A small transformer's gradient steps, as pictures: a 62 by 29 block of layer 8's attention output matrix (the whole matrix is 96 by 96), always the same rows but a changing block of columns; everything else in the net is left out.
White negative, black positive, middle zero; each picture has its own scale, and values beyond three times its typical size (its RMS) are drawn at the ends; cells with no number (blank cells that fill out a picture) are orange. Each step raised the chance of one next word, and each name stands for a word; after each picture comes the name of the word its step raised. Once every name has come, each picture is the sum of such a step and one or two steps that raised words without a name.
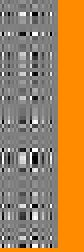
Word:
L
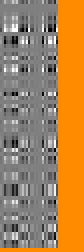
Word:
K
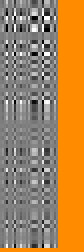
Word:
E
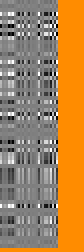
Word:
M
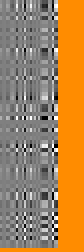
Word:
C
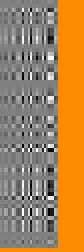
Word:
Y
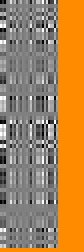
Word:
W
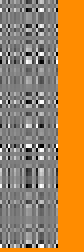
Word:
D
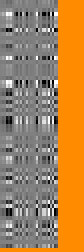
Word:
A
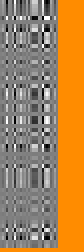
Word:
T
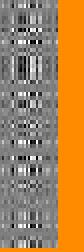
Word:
K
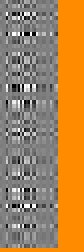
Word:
M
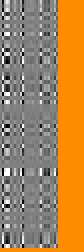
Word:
D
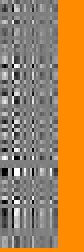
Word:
Y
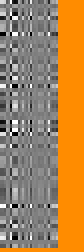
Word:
T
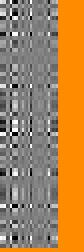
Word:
T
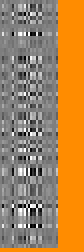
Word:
Y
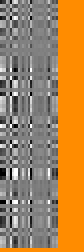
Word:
W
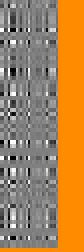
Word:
K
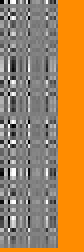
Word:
W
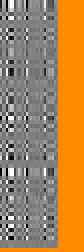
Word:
C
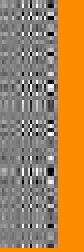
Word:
E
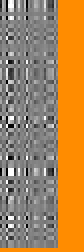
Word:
C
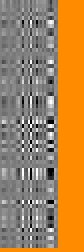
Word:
W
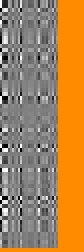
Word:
Y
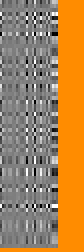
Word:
M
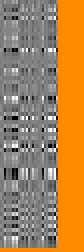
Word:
C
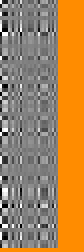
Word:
K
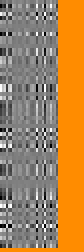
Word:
C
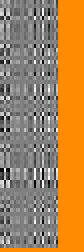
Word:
E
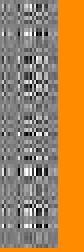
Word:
Y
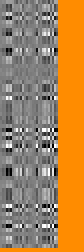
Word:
C
